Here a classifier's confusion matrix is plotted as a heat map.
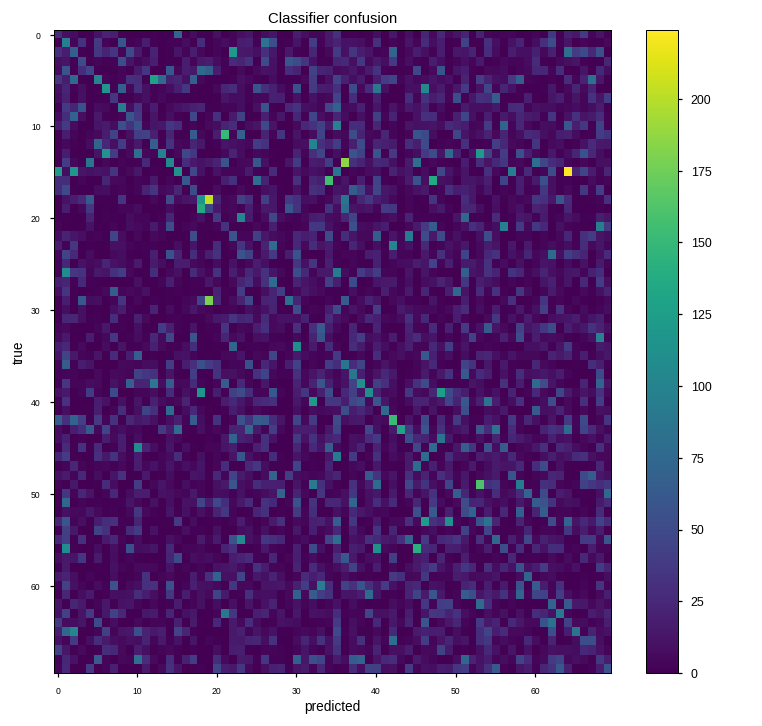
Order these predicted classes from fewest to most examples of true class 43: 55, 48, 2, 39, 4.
2, 48, 39, 4, 55
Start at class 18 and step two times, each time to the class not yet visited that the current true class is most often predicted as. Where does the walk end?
36
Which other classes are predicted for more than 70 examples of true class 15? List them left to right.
0, 2, 35, 57, 64
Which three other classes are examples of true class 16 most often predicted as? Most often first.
34, 47, 25
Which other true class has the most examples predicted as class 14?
41
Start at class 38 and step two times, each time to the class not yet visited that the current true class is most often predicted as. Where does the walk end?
32
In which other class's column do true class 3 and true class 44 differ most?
48
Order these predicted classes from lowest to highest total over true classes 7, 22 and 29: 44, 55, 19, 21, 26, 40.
21, 26, 55, 40, 44, 19
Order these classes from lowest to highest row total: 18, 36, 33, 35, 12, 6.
35, 33, 36, 12, 6, 18
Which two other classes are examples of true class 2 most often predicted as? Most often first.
22, 64
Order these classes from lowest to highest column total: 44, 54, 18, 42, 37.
18, 44, 42, 54, 37
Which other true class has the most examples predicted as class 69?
50
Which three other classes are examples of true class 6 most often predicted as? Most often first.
46, 40, 8
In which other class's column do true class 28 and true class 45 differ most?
10
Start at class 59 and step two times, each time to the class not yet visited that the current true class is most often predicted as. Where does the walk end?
23
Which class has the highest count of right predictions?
42
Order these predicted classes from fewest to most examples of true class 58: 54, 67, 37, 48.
67, 48, 54, 37
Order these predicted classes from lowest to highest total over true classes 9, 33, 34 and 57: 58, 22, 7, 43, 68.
43, 7, 58, 22, 68
